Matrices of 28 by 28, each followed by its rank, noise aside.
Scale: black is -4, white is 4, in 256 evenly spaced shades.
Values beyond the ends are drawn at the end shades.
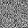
four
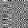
two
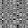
two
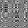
two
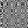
two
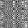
three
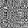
three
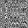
four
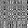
two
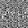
five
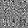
five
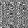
five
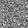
five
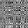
two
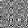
three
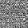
four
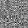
five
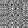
two
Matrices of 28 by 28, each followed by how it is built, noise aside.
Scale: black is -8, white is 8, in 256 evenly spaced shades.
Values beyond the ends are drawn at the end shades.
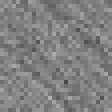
Toeplitz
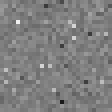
sparse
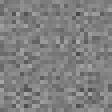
low rank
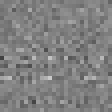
uneven rows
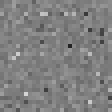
sparse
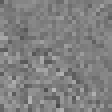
lower triangular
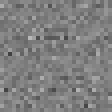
uneven rows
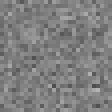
blocks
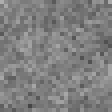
smooth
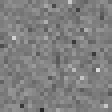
sparse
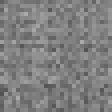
blocks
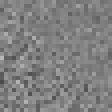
lower triangular
